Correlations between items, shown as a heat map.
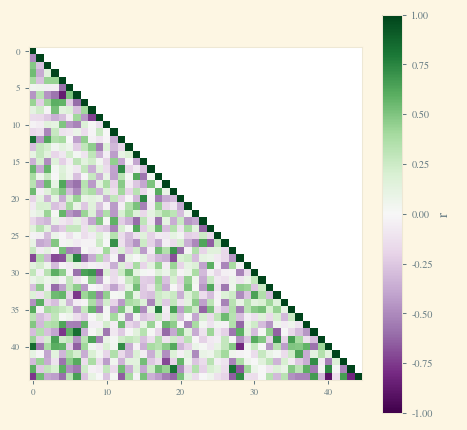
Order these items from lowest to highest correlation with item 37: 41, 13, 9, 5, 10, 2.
5, 41, 13, 9, 10, 2
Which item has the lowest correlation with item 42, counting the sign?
18
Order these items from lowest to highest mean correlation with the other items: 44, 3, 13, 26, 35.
44, 26, 13, 3, 35
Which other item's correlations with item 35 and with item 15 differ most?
17
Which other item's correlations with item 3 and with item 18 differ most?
8
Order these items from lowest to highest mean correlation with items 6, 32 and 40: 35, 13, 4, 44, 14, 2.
4, 13, 2, 44, 35, 14
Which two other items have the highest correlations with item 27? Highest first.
43, 19
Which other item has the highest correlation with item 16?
12
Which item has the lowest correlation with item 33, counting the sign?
6
